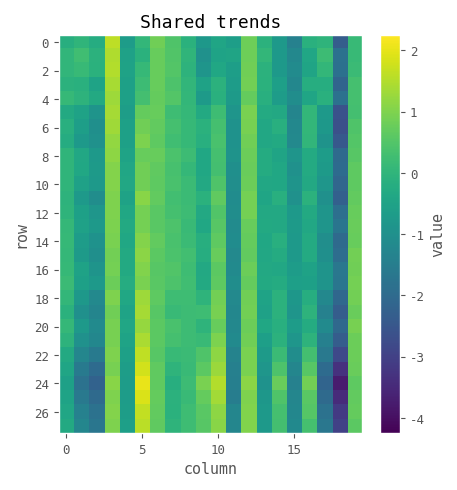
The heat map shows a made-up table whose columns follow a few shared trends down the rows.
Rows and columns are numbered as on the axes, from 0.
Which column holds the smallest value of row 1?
18
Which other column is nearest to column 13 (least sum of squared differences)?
4
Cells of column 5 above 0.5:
23
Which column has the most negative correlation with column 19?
3
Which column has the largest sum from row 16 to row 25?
5
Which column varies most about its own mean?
17
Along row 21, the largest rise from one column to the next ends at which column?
19
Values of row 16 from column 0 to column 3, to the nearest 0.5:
0 -0.5 -1 1
